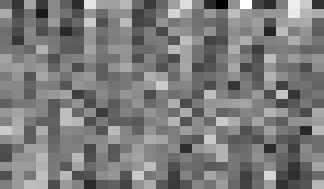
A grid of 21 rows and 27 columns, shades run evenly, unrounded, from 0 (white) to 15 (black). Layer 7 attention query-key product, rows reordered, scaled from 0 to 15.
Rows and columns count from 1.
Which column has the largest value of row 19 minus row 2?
25
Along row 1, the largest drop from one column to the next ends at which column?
8
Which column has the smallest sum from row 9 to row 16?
2
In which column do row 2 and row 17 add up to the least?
15
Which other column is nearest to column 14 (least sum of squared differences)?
5
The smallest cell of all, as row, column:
1, 21
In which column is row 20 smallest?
23
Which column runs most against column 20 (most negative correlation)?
12
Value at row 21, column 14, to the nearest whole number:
10
